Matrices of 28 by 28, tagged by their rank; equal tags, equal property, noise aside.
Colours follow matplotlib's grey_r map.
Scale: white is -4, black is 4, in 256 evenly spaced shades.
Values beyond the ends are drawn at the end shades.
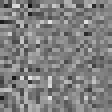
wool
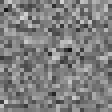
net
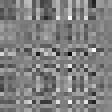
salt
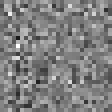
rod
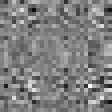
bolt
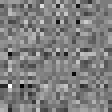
bolt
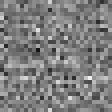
net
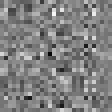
wool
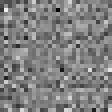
rod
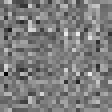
wool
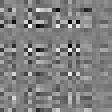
salt
